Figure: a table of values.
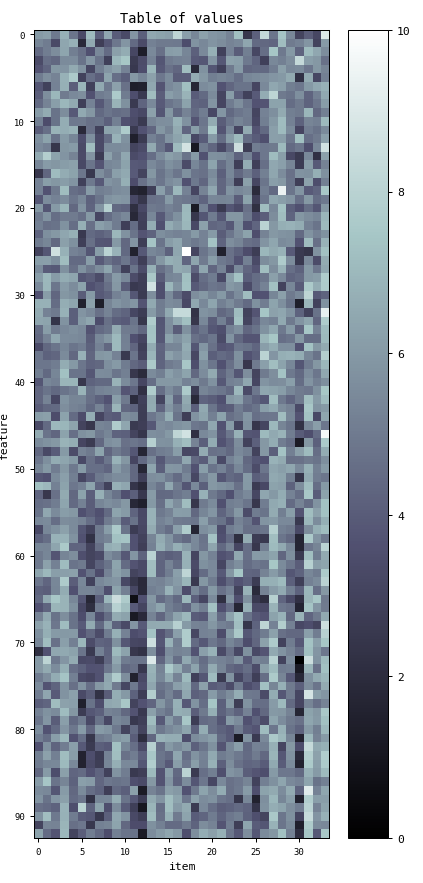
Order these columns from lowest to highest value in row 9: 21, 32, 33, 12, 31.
12, 32, 33, 21, 31
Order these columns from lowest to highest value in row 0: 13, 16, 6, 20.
20, 13, 6, 16
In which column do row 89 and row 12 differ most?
5
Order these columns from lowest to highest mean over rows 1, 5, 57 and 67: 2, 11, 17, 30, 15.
11, 30, 2, 15, 17
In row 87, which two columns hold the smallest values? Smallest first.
12, 8
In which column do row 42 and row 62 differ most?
2
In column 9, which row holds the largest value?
65
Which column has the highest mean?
33
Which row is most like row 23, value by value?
40
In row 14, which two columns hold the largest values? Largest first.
1, 27
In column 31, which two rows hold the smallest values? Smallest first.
25, 32
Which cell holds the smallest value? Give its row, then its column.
72, 30
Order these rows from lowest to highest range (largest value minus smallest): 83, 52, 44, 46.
44, 52, 83, 46
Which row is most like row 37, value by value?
22
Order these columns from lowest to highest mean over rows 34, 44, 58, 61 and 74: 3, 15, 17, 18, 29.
18, 29, 17, 15, 3
